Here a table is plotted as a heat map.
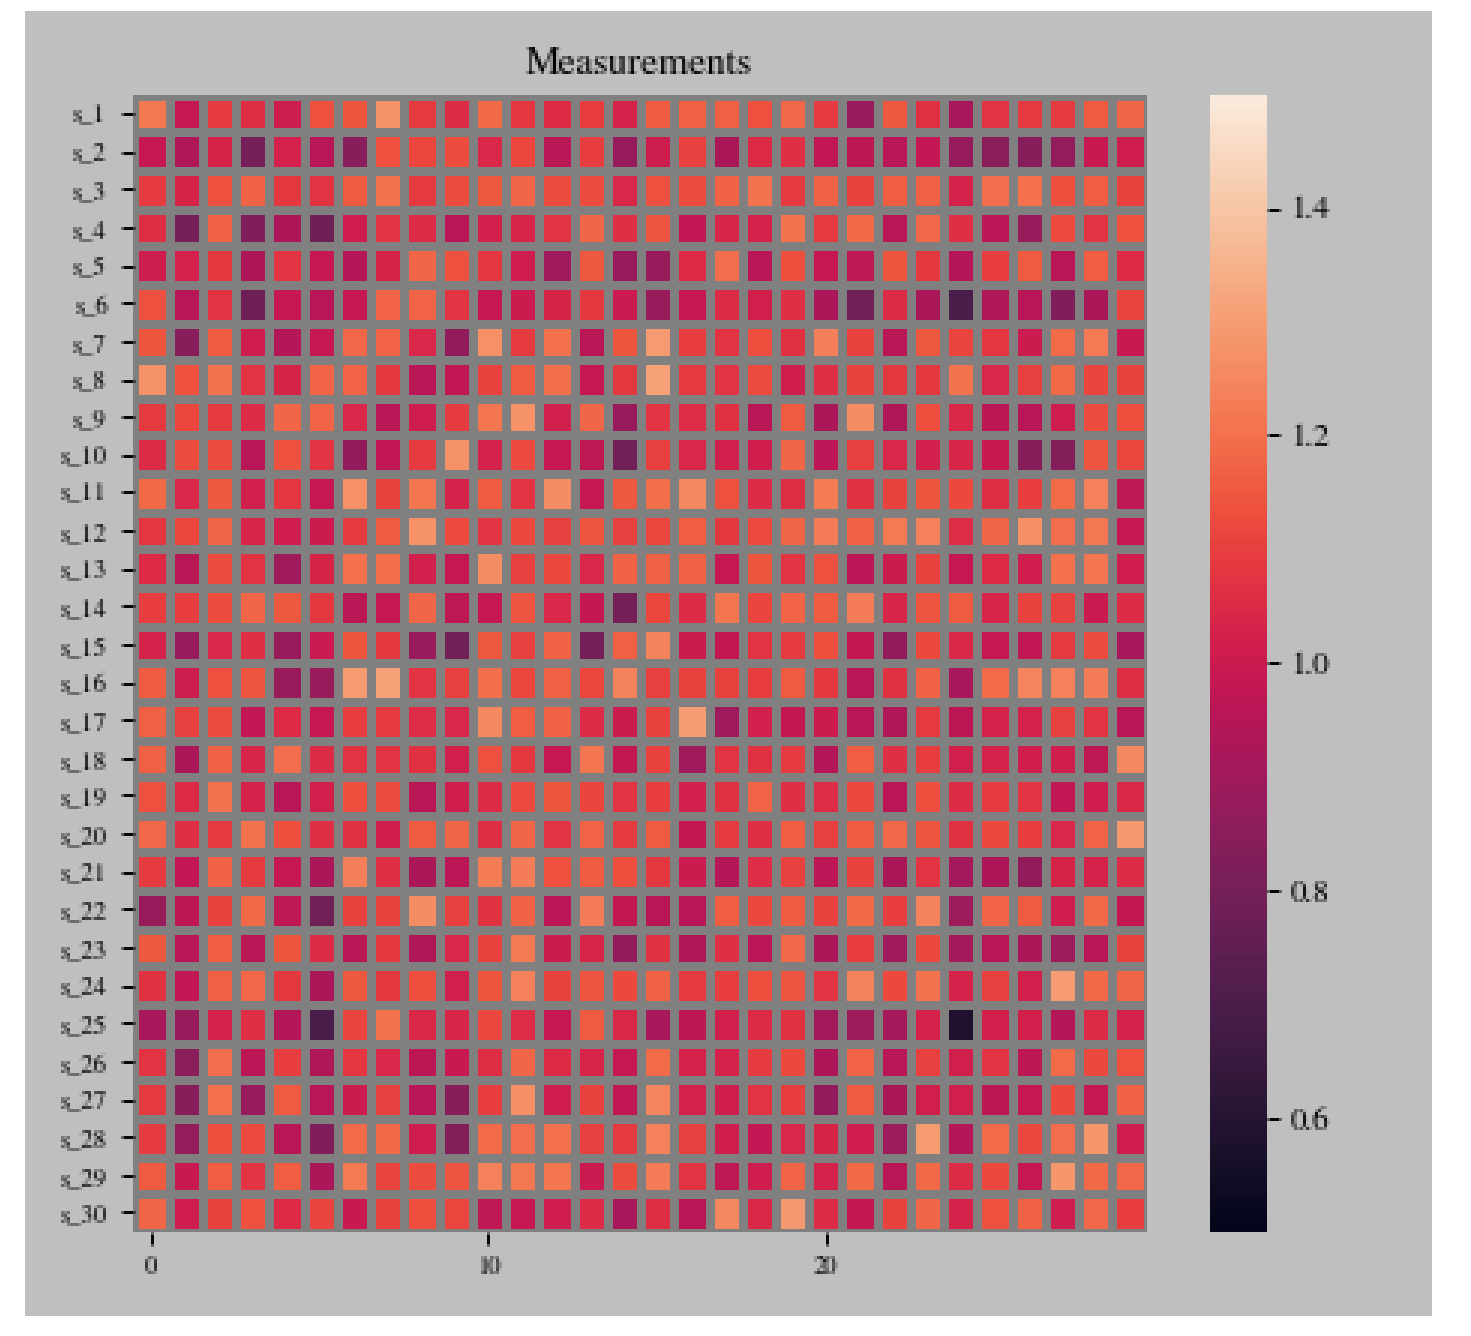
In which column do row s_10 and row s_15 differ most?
9
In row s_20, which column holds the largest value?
29
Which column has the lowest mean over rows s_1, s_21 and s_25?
24
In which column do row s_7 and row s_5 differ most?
15
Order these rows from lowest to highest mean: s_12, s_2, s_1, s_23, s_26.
s_2, s_23, s_26, s_1, s_12
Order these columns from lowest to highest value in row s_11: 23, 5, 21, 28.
5, 21, 23, 28
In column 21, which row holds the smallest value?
s_6
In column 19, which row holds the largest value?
s_30
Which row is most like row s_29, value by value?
s_24
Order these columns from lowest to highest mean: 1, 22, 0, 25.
1, 22, 25, 0
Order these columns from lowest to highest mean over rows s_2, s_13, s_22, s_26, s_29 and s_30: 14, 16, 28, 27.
14, 16, 27, 28
